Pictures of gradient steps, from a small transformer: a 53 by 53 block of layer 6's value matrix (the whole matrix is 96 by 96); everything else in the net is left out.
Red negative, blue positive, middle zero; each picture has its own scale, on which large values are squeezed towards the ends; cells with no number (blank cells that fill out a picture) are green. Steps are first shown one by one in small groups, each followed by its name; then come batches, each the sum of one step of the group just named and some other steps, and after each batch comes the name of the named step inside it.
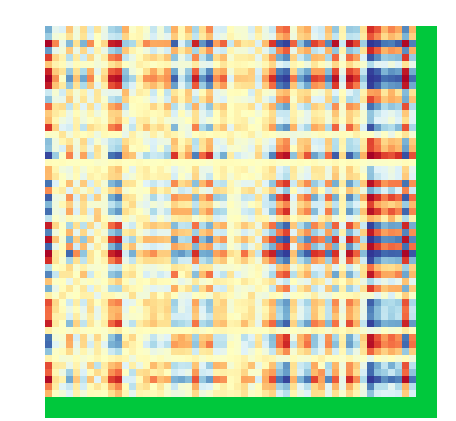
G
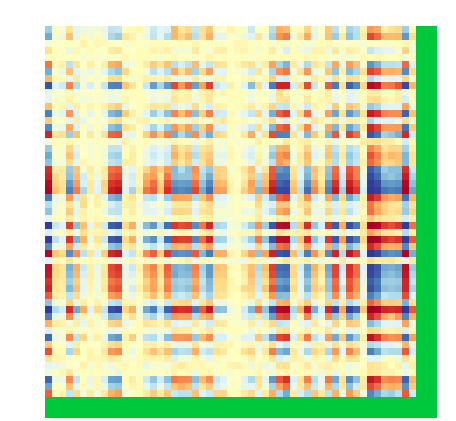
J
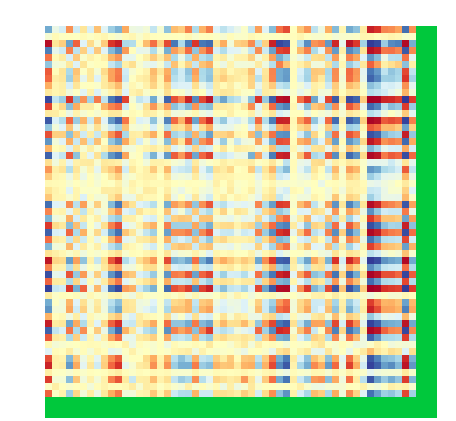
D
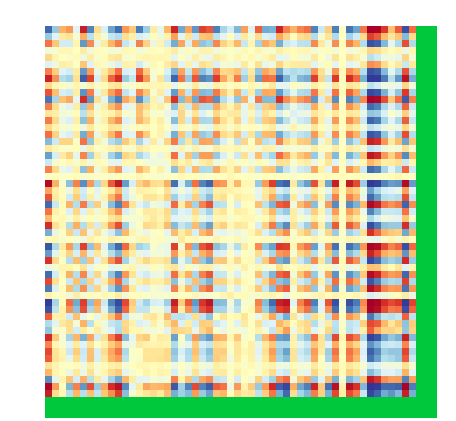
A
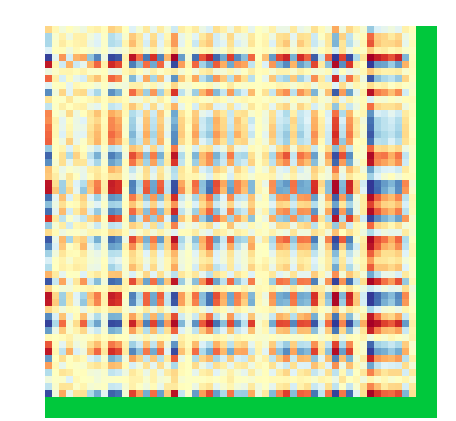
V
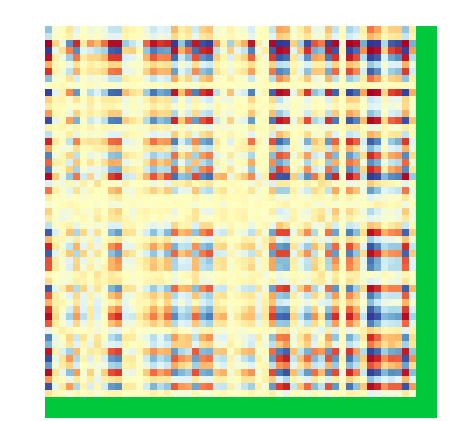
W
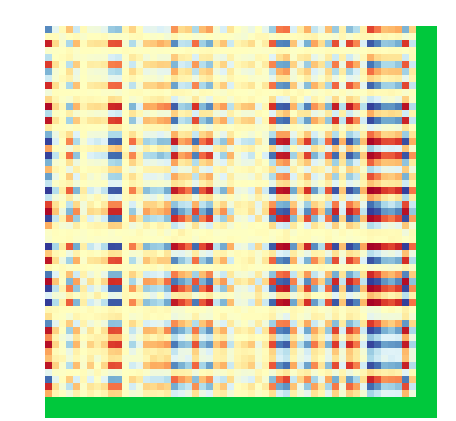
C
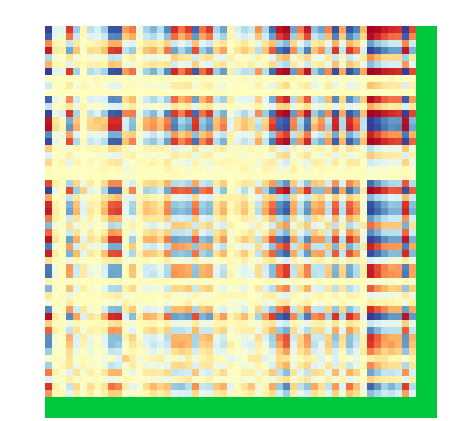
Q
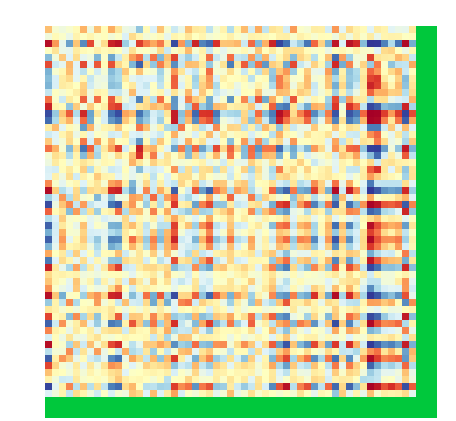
V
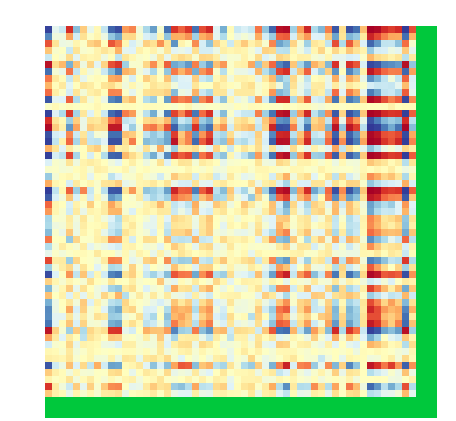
Q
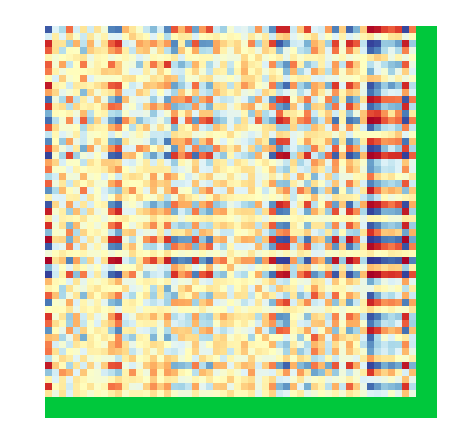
D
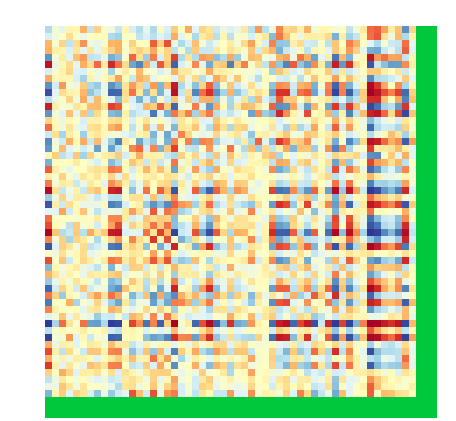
V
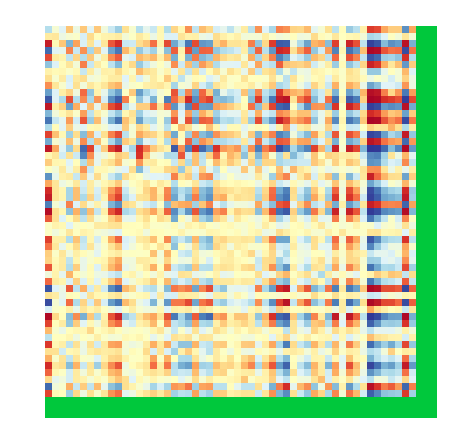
D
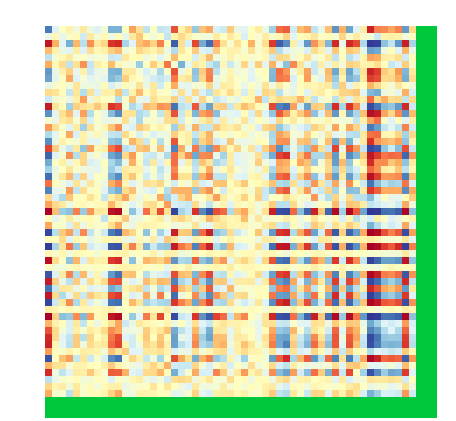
C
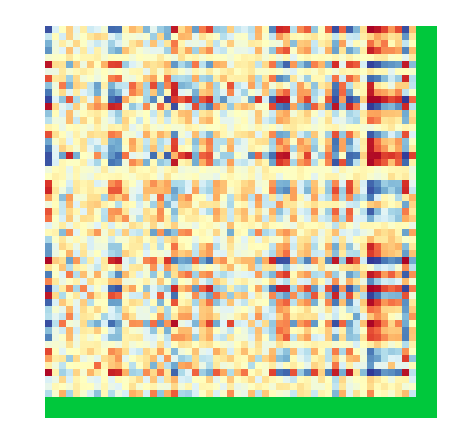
D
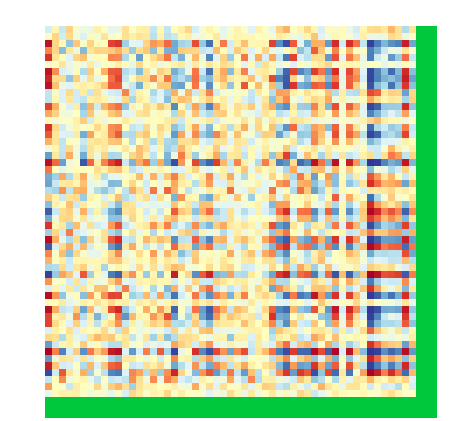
G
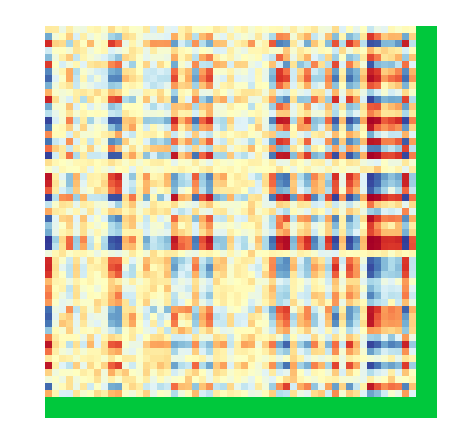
J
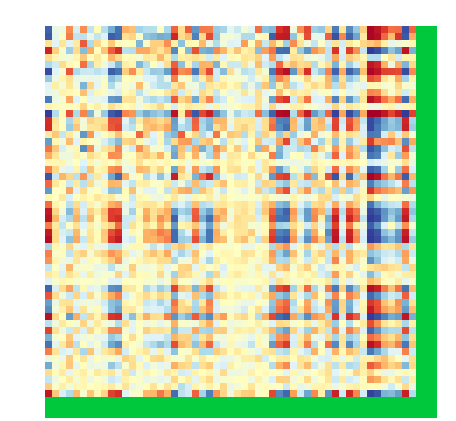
Q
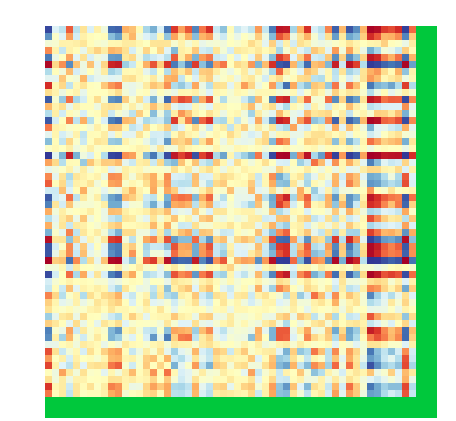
D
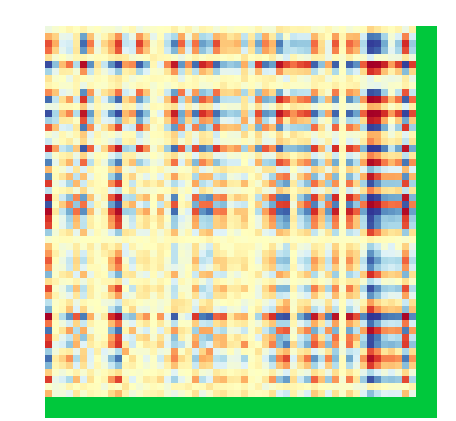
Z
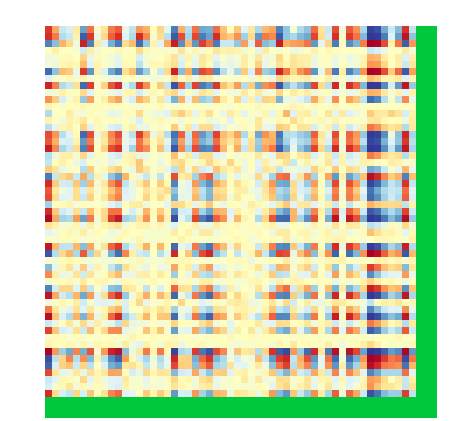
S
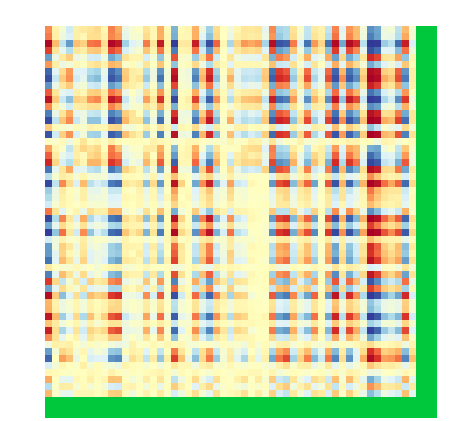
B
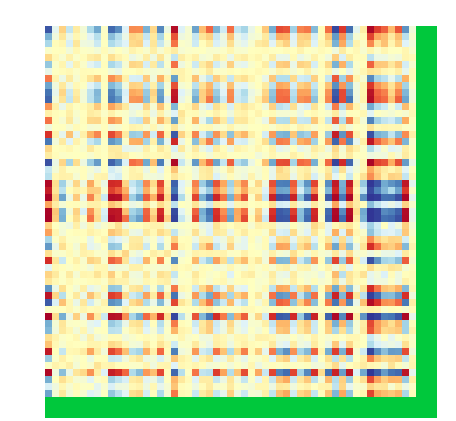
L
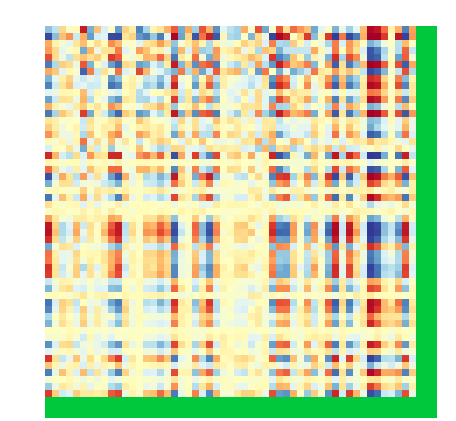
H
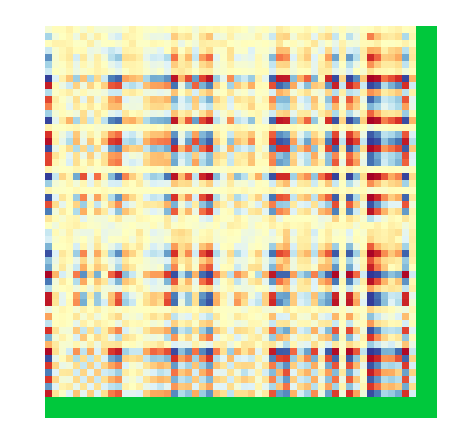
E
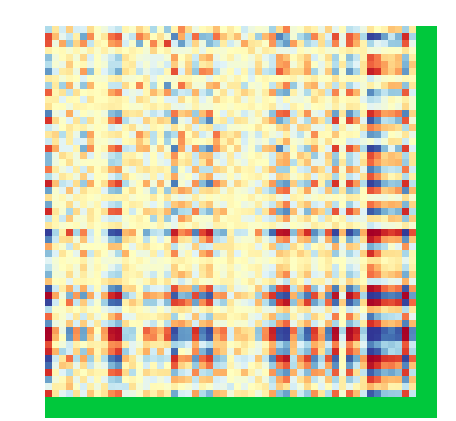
S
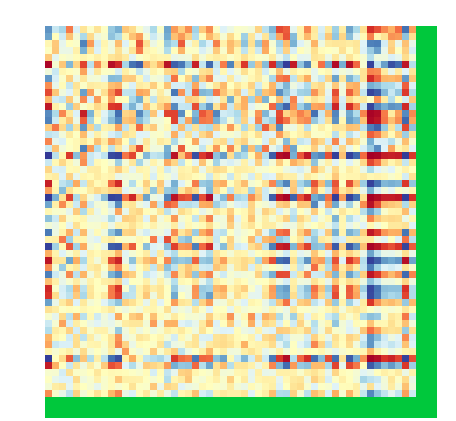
Z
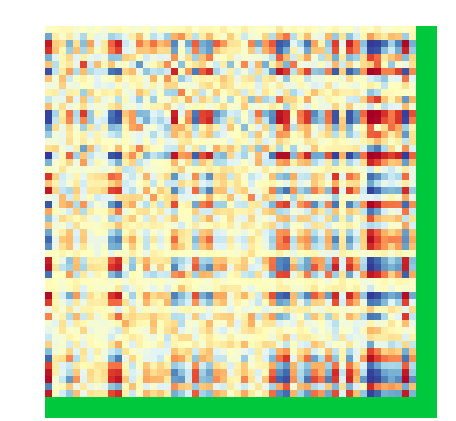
Z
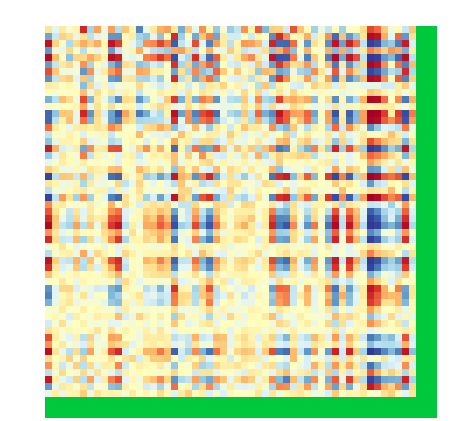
H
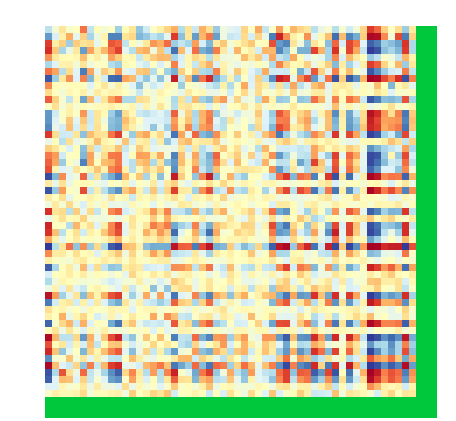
H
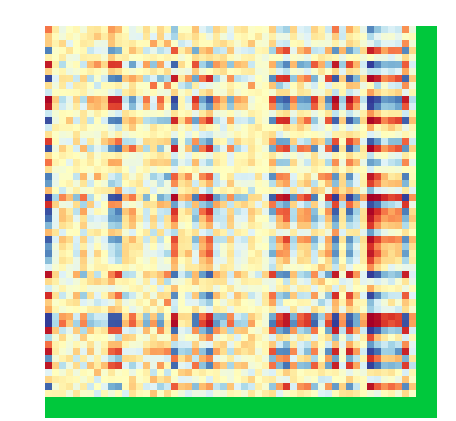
E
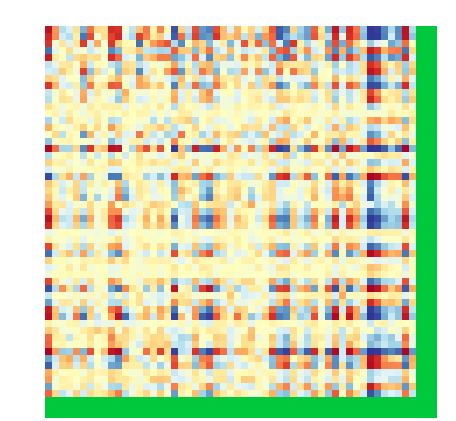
S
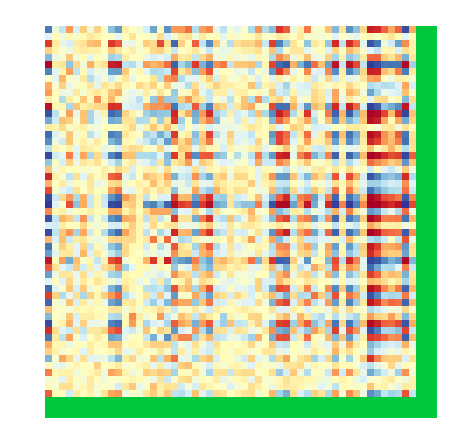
B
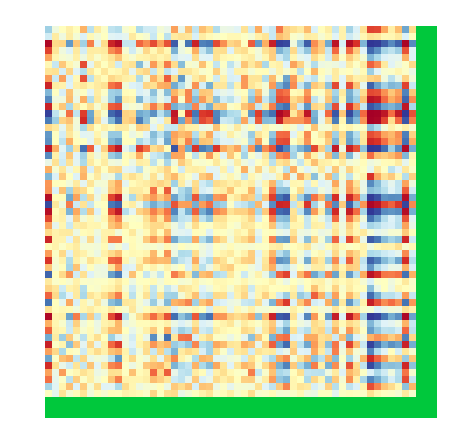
Z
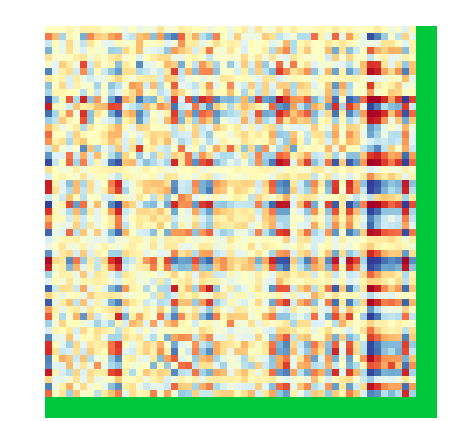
Z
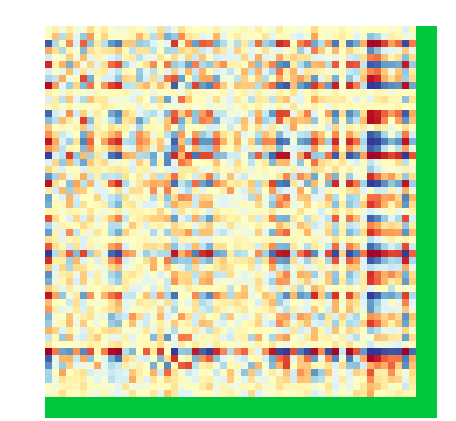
S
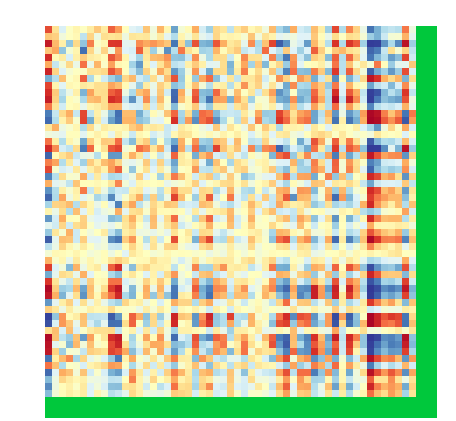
Z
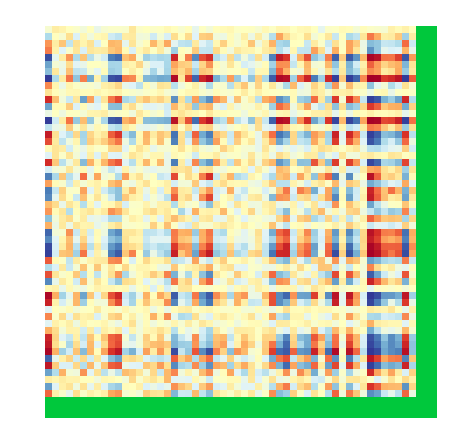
E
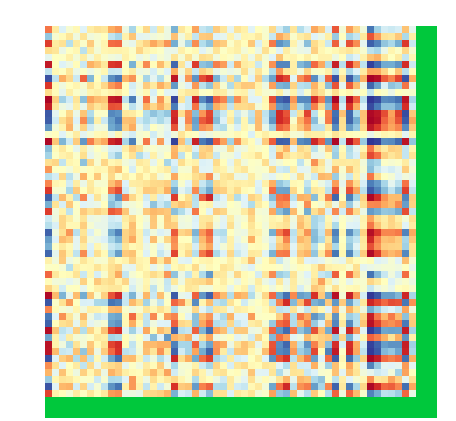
E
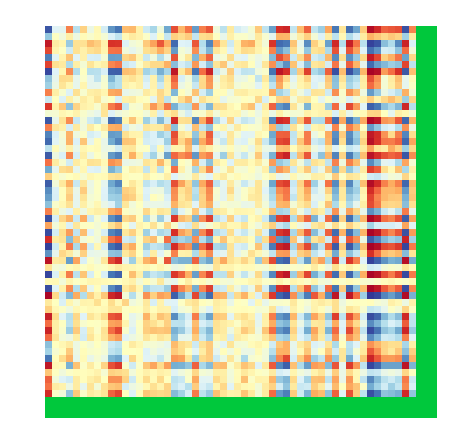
B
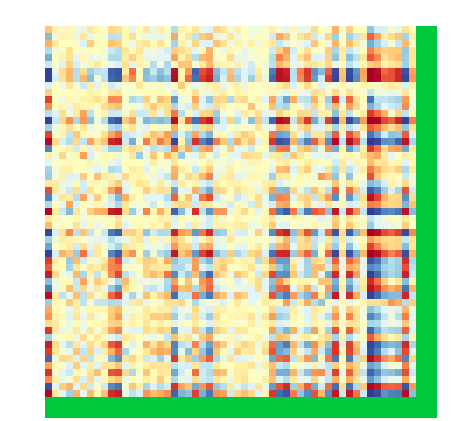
E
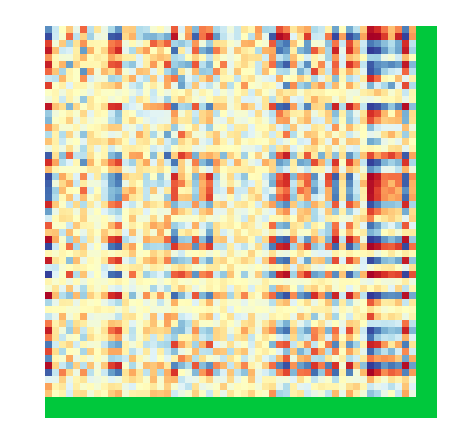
H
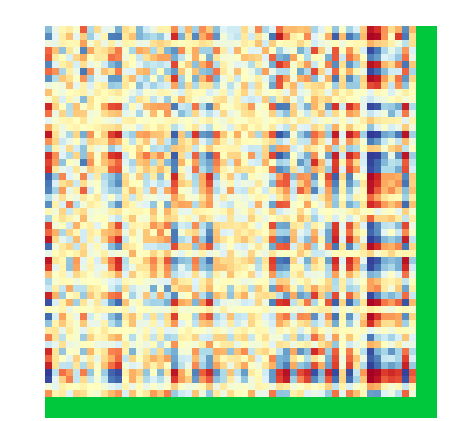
H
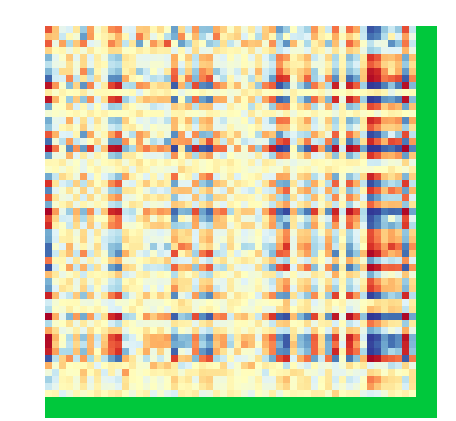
S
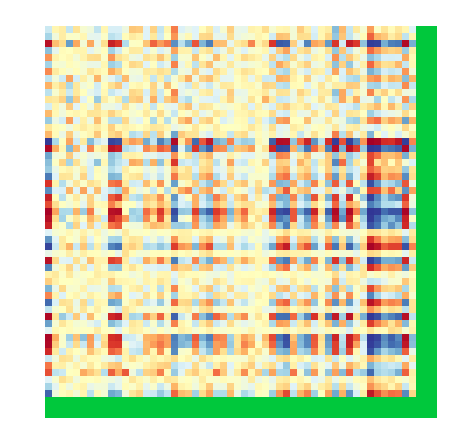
L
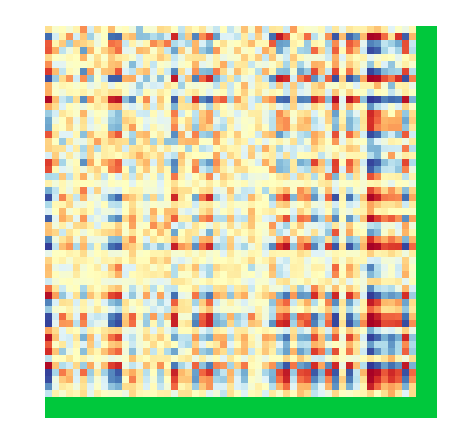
H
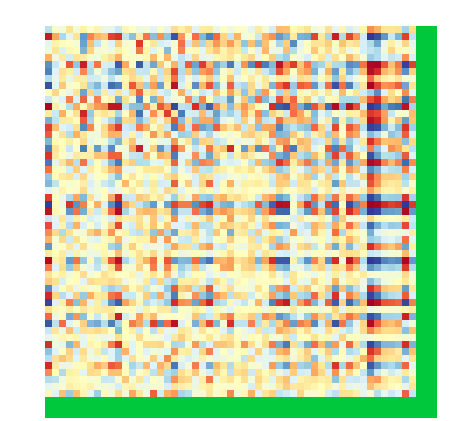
Z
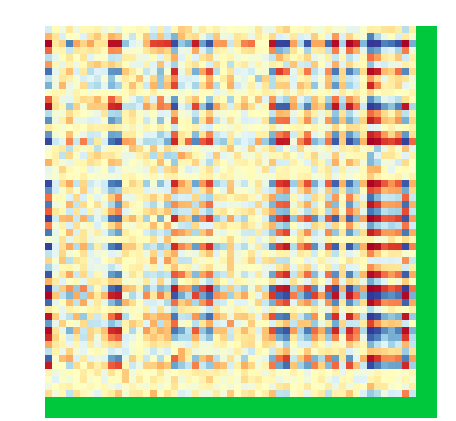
B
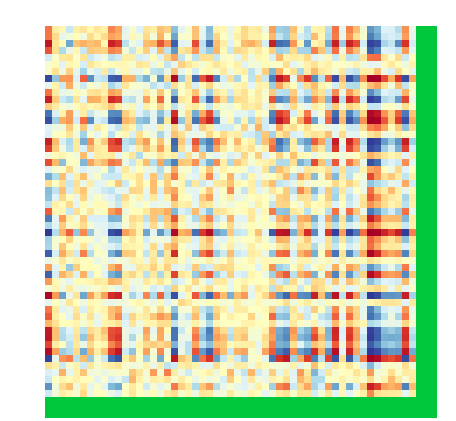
B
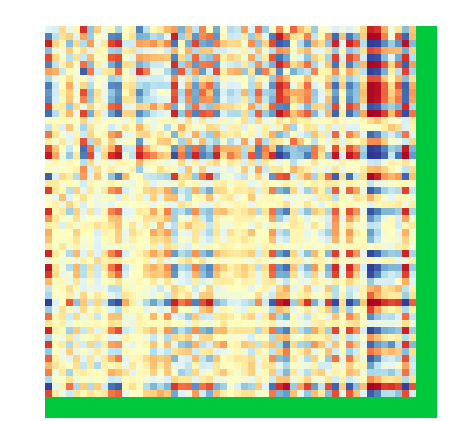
H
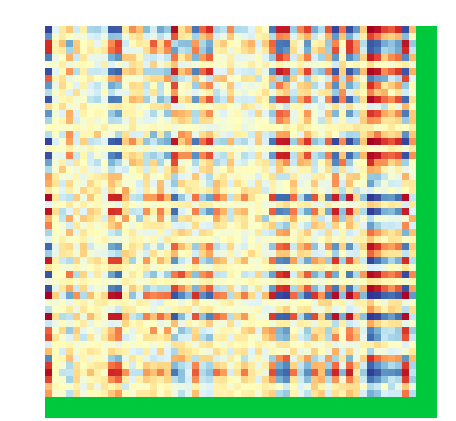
L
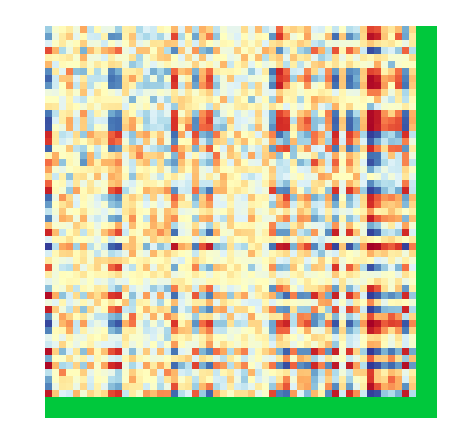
H
